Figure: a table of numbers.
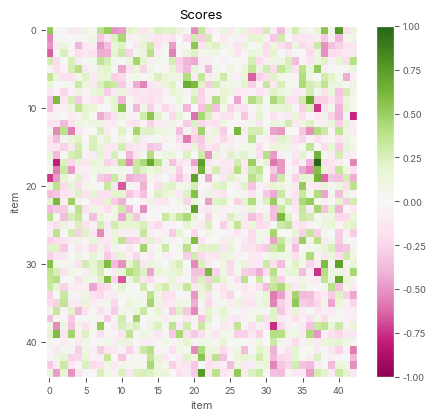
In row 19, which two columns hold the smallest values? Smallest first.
0, 38
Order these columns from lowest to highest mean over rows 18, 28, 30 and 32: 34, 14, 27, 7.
34, 14, 27, 7
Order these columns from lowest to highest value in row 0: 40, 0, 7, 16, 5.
5, 16, 7, 0, 40
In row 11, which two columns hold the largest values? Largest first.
14, 21
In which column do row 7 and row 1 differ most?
19
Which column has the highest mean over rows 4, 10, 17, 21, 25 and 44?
10
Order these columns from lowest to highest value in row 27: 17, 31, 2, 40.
31, 40, 2, 17
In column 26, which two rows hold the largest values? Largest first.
13, 44
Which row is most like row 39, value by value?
26
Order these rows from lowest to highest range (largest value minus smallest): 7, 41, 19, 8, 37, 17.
8, 37, 41, 7, 19, 17
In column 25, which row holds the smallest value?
43
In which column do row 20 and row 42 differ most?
42
